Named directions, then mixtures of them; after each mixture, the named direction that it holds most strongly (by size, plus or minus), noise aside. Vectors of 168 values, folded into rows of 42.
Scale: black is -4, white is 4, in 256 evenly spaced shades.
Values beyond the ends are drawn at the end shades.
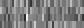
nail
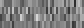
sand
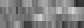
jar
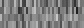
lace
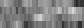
jar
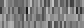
nail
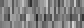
sand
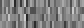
nail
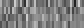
lace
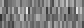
sand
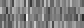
nail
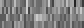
sand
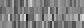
nail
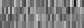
sand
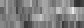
jar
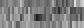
jar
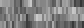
jar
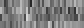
nail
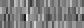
nail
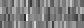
nail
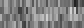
lace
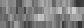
jar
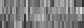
nail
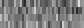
lace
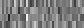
nail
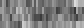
jar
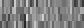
nail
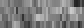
jar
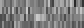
sand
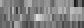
jar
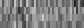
lace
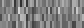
lace
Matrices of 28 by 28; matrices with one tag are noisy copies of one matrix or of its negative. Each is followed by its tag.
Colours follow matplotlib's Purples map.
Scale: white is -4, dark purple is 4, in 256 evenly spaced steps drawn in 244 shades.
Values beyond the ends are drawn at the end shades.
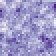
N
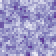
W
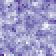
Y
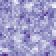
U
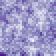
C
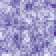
U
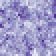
W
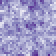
W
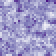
Y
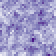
C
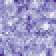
Y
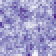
W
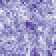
W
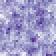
C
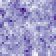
W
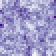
W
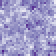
W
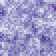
N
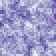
W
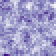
U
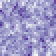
W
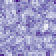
Y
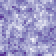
C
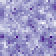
N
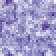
Y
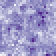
C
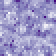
Y
